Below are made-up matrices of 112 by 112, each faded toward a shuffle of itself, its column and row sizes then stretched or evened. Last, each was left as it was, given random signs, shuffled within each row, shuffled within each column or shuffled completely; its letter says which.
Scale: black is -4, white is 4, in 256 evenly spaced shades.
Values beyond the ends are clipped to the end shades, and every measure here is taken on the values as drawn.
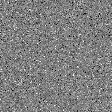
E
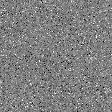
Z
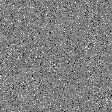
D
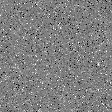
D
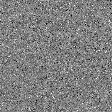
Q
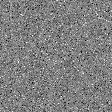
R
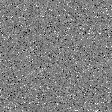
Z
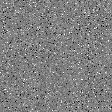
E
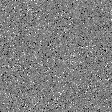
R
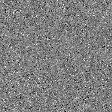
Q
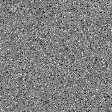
Z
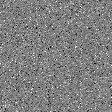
D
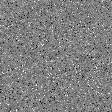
R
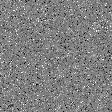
R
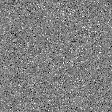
Q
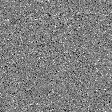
Z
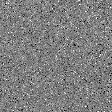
Q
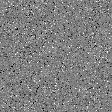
Q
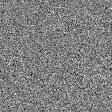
Z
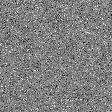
R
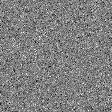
D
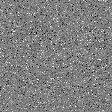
Z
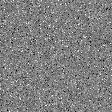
D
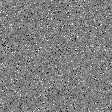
Z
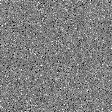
Q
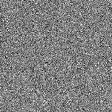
E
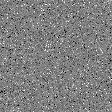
D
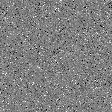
R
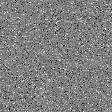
Z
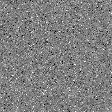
D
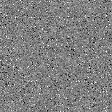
E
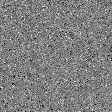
Z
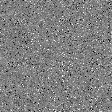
Q
